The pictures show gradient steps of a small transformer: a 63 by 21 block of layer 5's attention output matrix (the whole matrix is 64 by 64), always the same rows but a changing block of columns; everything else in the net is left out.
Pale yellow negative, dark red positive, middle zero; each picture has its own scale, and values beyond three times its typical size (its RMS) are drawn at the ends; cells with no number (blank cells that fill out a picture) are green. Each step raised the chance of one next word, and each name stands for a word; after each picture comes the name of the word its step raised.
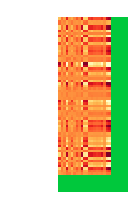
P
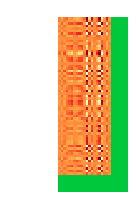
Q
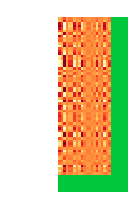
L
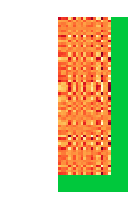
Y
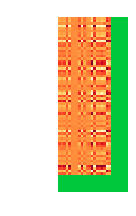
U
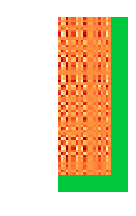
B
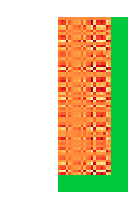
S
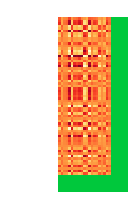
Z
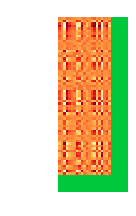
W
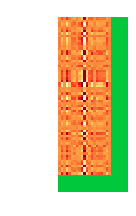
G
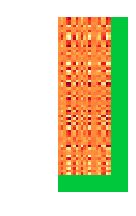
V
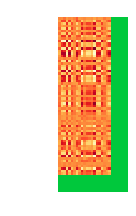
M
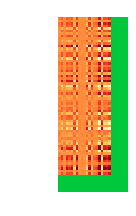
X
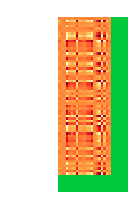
V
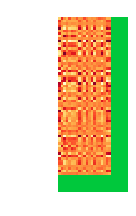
M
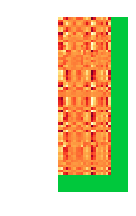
G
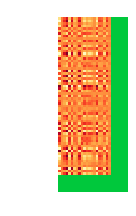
X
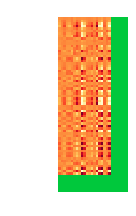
W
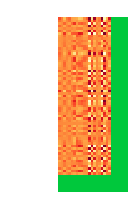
Q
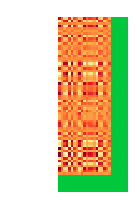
P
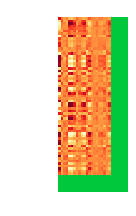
L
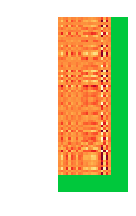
X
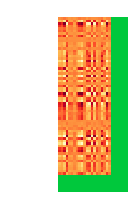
L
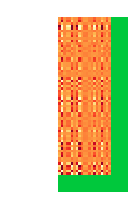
W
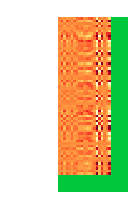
V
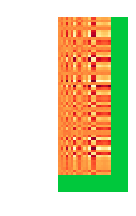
B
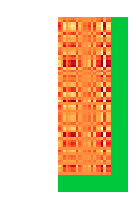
L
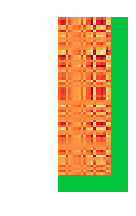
Z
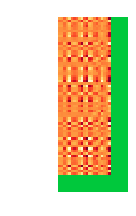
B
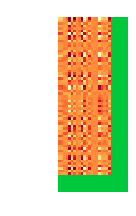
Y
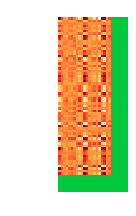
Y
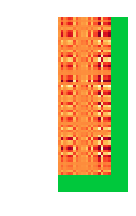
B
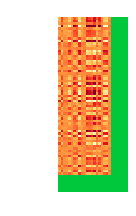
U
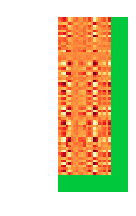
P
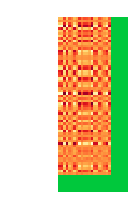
U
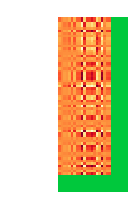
G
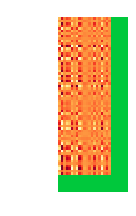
X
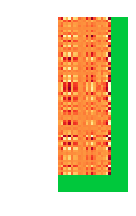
Y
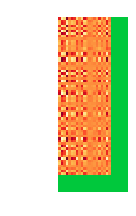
Q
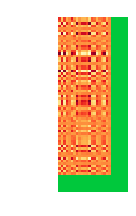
Q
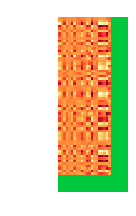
Z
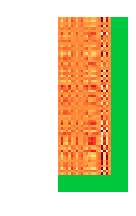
X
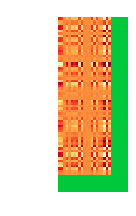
P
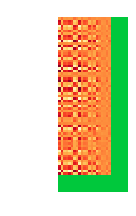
S
